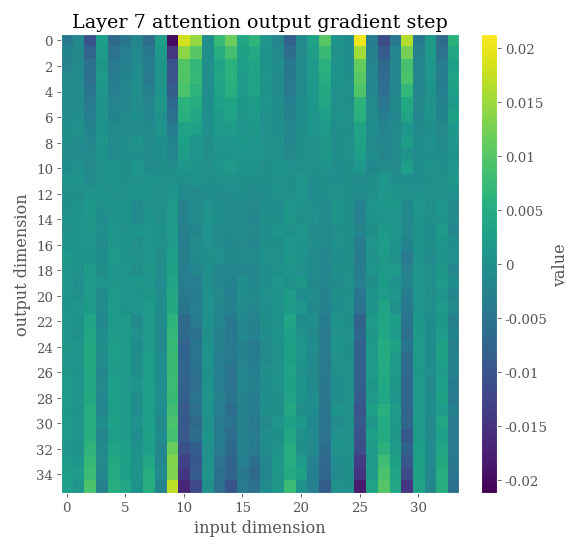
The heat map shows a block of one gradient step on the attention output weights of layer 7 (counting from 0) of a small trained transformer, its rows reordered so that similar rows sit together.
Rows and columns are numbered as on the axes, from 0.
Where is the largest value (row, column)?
0, 25
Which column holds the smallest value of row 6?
9
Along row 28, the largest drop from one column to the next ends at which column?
10
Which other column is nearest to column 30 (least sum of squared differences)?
5
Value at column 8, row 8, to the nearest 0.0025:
0
